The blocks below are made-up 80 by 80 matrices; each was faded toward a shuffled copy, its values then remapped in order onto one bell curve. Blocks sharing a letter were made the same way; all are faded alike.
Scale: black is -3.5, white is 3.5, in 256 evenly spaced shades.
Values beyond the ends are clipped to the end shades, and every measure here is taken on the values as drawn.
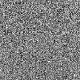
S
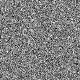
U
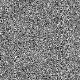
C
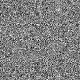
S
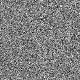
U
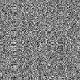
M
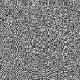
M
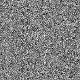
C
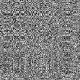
M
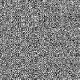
M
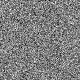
U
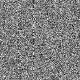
C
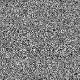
S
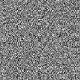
M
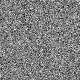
U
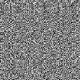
M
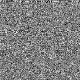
S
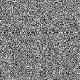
S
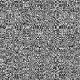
M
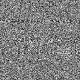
S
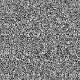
S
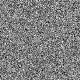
U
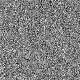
U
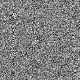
C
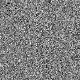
C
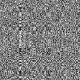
M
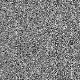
C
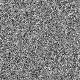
U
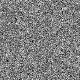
C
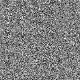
C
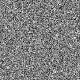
U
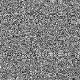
S
